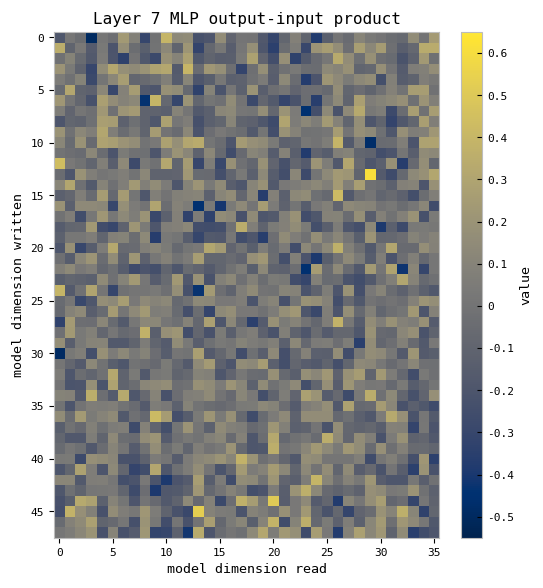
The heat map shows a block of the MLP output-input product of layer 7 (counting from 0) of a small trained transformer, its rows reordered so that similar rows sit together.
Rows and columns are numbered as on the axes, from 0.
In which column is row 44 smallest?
26
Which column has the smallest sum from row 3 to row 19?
13
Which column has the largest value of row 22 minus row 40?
29
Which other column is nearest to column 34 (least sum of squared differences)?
12
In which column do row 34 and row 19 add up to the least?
19
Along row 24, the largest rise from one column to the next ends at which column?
14
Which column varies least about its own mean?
16
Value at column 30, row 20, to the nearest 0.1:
0
